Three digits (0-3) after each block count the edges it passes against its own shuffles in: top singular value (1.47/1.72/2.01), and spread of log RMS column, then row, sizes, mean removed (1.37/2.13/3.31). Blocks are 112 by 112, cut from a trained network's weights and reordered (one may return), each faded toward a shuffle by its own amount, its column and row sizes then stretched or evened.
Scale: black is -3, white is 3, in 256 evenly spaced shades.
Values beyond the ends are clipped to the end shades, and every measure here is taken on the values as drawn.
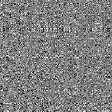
3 2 2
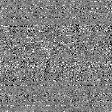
0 1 3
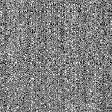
1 0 1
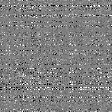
0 2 3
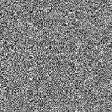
3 1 1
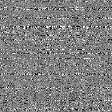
2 1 3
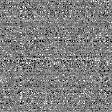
1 1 2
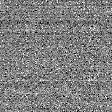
1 1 0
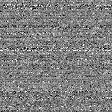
2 0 2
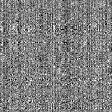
3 0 2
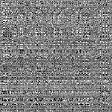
3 2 2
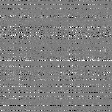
2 2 3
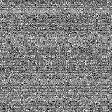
3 1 0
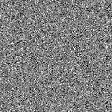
1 1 0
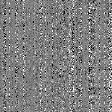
1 3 1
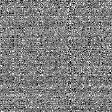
2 2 1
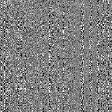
3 3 1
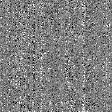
0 2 1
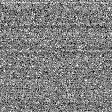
1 0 0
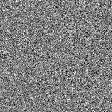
2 0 0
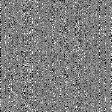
0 3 0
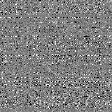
0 2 3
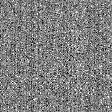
1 0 1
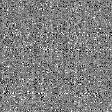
0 1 2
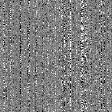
1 3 0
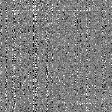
1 3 0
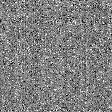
0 0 1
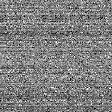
3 1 1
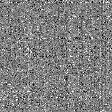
0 0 2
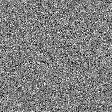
0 0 1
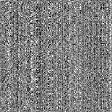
3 2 1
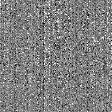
1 2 1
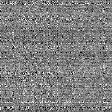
2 2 2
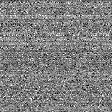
2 0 1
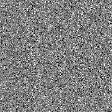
0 2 0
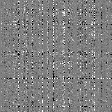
2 3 2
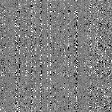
0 3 2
